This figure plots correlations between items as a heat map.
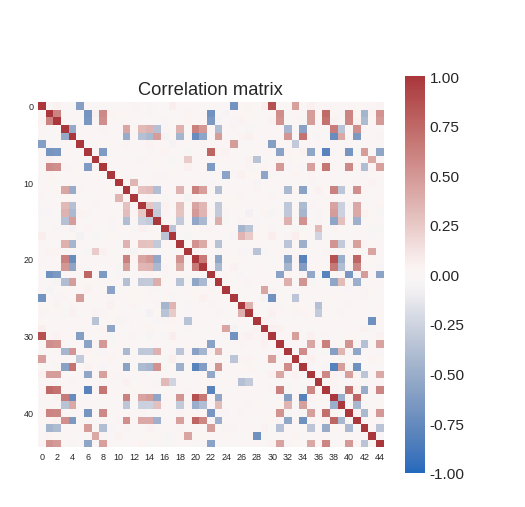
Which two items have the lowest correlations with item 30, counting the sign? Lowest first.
25, 5
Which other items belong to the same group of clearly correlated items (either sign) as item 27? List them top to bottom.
16, 17, 26, 36
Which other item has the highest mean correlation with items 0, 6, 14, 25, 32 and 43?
22
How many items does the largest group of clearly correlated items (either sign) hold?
15
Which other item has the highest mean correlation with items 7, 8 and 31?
37
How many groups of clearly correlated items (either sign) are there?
7
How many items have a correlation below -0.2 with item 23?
9
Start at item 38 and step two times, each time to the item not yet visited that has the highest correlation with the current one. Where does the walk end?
41
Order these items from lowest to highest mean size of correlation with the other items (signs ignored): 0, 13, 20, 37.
0, 13, 37, 20
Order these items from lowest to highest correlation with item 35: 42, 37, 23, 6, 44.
6, 42, 23, 44, 37
